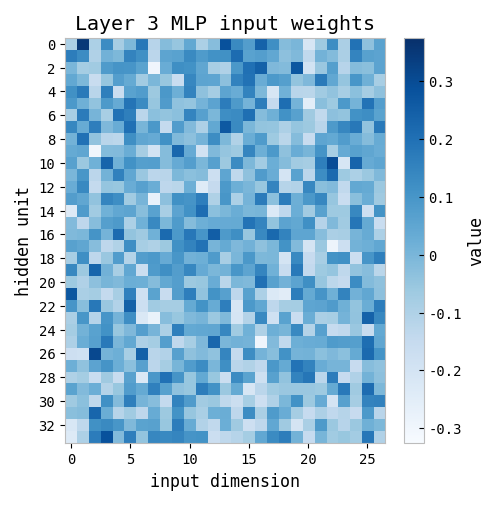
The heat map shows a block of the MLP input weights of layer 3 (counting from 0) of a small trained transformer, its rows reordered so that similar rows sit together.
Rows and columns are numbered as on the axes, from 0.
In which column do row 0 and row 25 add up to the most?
1
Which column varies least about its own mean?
10
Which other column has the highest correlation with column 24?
14
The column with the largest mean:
5
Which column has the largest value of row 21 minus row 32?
0
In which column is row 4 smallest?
17
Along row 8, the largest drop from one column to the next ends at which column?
2
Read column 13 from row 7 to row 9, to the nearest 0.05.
0.25 0 -0.05
